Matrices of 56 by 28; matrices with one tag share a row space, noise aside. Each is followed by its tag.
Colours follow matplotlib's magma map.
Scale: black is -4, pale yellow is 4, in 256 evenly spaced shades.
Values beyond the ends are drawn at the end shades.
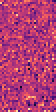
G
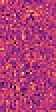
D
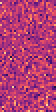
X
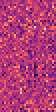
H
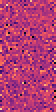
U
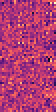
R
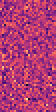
X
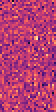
G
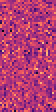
X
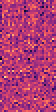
G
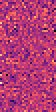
U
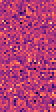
H
